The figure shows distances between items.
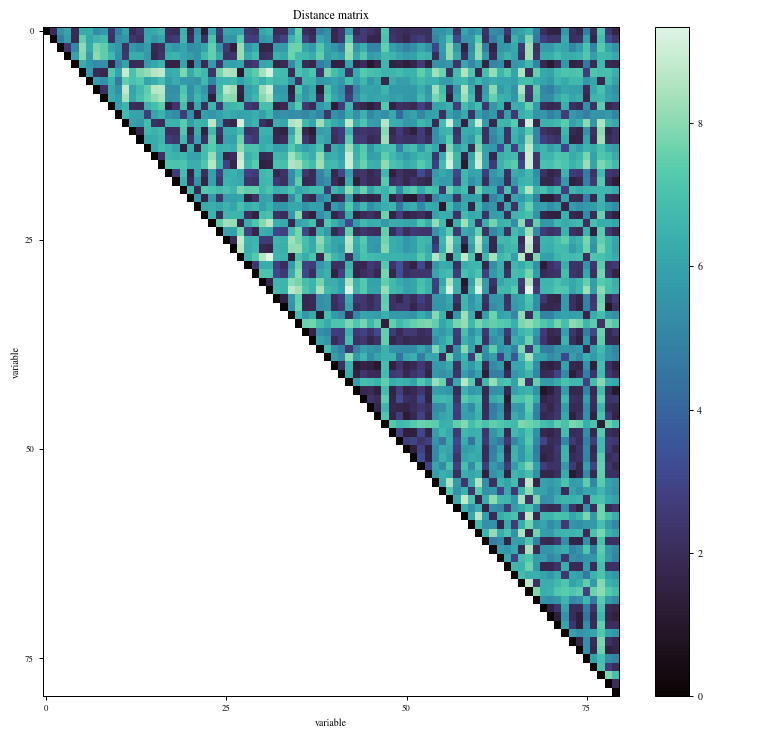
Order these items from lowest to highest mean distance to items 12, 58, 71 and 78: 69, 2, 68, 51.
51, 69, 68, 2
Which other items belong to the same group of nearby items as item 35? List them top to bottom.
6, 47, 77
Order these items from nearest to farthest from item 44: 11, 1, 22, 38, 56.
22, 1, 38, 56, 11
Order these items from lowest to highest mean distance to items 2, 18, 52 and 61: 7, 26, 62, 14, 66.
62, 26, 66, 14, 7
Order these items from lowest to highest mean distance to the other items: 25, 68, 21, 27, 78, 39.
78, 68, 21, 39, 25, 27
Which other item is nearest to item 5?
27
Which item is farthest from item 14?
67
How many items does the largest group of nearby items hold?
40
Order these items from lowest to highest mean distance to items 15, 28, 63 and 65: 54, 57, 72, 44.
72, 57, 54, 44
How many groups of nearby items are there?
5
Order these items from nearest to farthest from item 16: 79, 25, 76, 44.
25, 76, 79, 44
